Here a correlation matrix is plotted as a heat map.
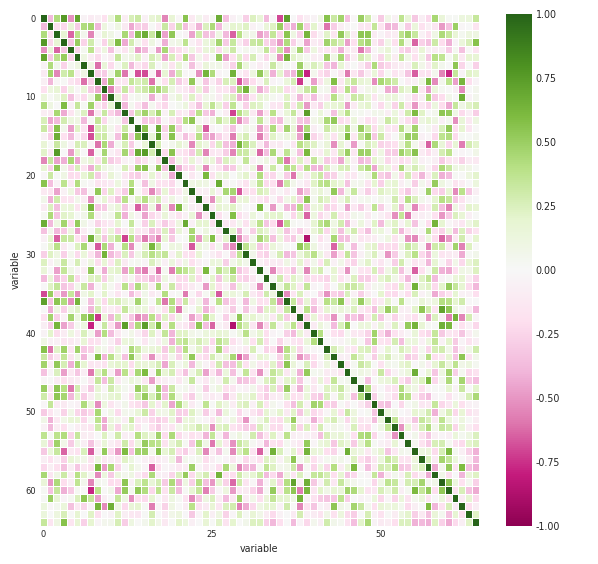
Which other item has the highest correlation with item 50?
8
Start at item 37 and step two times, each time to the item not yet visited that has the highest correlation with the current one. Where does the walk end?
39
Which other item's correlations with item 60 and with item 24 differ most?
7
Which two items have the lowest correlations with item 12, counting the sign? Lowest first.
28, 7
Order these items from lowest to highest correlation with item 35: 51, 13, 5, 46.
5, 13, 51, 46
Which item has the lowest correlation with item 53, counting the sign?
52
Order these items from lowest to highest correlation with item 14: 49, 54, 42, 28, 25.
28, 49, 25, 54, 42
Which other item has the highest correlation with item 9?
30
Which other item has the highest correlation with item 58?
26
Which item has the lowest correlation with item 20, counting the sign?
37
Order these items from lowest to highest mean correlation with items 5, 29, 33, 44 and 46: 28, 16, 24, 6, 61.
28, 24, 16, 6, 61
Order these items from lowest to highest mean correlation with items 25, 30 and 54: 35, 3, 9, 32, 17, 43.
43, 32, 3, 35, 17, 9
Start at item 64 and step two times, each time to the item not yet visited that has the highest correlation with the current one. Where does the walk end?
0
